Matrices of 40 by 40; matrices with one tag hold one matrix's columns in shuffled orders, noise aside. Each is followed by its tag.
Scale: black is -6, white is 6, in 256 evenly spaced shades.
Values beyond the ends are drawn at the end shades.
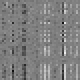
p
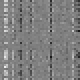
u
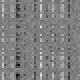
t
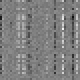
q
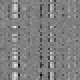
t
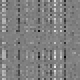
u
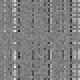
u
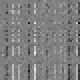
p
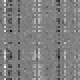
u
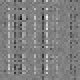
q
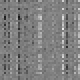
q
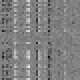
u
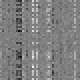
u
